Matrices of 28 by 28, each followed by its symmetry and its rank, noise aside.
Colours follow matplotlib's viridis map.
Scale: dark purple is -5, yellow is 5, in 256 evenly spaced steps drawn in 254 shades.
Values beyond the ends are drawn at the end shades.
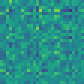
no symmetry, rank three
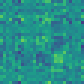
no symmetry, rank three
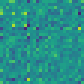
symmetric, rank four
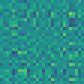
antisymmetric, rank two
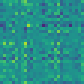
antisymmetric, rank four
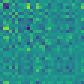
symmetric, rank three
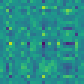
no symmetry, rank two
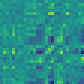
symmetric, rank two
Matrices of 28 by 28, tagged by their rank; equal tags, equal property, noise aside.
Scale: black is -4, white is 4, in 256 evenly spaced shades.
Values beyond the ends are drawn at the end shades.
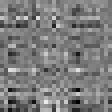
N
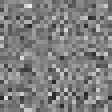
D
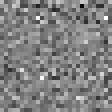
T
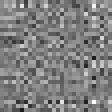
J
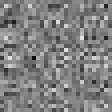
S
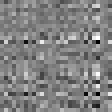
N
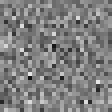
D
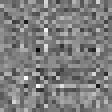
J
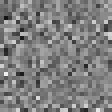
T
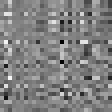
S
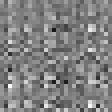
S
